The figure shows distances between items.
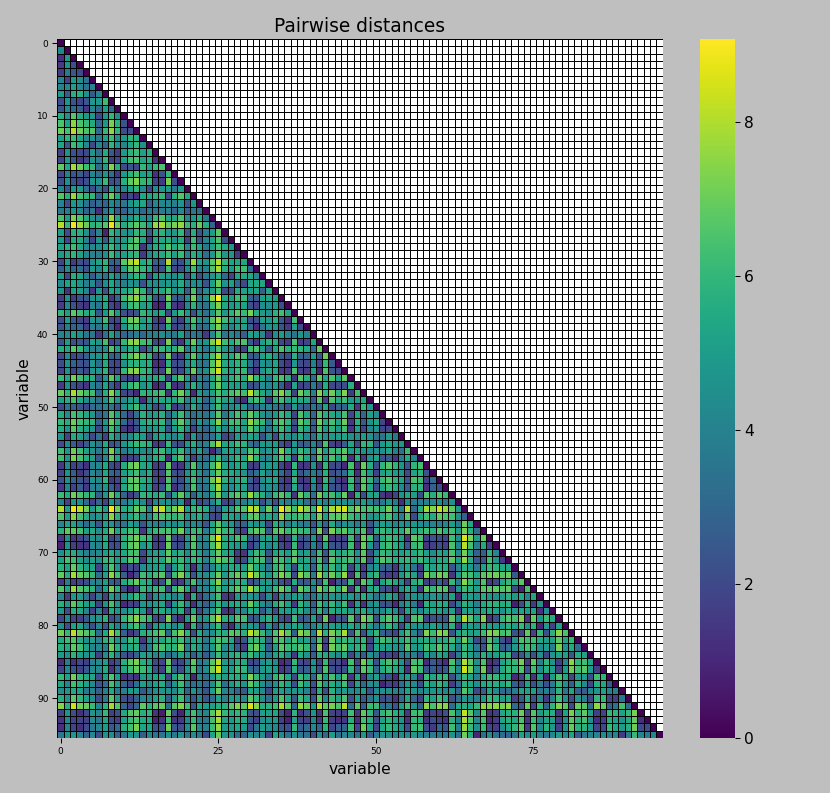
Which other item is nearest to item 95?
66
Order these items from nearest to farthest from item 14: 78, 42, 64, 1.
78, 1, 42, 64
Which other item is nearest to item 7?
26
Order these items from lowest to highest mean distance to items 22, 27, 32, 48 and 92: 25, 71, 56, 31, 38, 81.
31, 38, 56, 81, 71, 25
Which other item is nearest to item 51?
88
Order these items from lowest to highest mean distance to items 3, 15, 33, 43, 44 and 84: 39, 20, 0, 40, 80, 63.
0, 39, 40, 63, 20, 80
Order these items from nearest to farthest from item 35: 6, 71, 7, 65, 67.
6, 7, 71, 67, 65
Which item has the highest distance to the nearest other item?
64
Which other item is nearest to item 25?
65
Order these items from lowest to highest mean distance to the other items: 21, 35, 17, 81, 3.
3, 35, 21, 17, 81
